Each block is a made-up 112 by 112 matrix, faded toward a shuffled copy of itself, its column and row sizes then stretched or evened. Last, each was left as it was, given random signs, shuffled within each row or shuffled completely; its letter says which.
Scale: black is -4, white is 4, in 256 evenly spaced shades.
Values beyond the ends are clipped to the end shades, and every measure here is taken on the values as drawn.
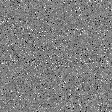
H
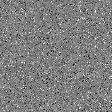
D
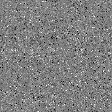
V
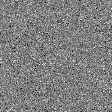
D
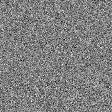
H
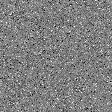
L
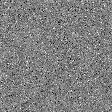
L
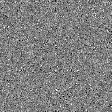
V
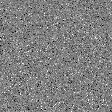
H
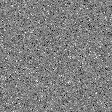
L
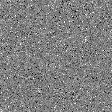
V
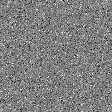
L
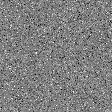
L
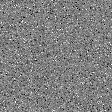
L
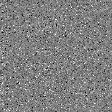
V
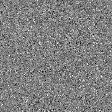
D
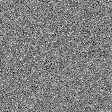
H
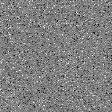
V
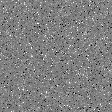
L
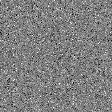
V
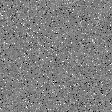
L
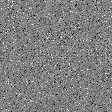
L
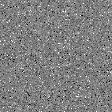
V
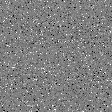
H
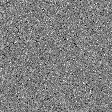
L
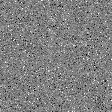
L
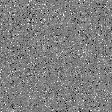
V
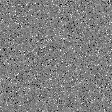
H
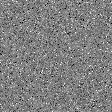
L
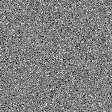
H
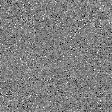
V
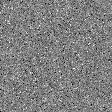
L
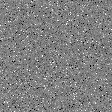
L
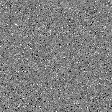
H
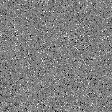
V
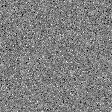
L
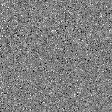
V
